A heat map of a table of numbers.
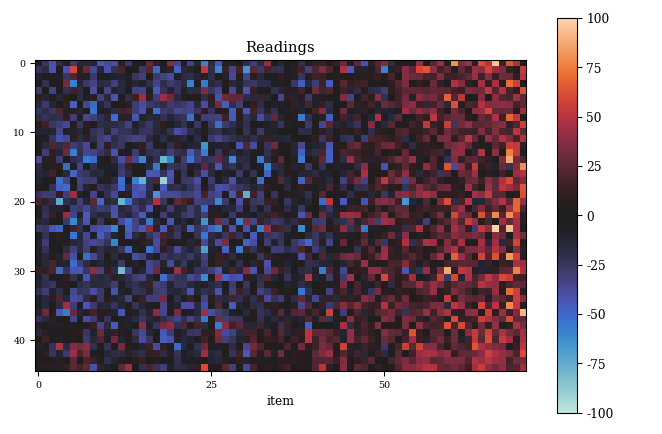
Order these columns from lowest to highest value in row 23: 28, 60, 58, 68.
28, 58, 68, 60
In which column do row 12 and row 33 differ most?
29
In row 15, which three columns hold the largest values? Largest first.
70, 59, 63
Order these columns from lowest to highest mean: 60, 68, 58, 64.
58, 60, 64, 68
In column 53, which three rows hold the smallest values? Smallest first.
20, 30, 17
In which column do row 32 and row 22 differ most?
68
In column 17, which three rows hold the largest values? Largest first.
20, 36, 30
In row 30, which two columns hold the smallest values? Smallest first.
12, 41
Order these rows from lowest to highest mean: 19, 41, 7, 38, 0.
19, 7, 0, 38, 41
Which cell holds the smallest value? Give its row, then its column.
17, 18
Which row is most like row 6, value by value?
37
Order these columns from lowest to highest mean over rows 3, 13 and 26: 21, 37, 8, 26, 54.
8, 26, 37, 21, 54
